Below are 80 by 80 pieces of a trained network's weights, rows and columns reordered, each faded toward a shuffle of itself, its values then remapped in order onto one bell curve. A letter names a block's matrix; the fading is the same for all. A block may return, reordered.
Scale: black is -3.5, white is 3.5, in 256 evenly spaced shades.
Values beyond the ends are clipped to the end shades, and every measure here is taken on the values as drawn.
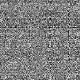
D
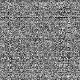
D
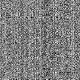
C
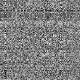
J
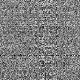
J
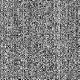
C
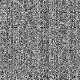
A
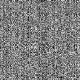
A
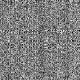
A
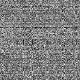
D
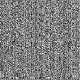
C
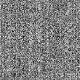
A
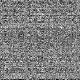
D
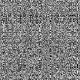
J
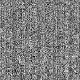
A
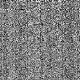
A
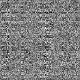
J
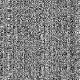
C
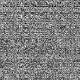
D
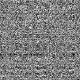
J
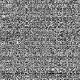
D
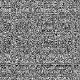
J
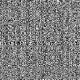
A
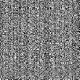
A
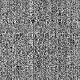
C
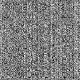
C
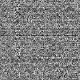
D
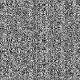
A
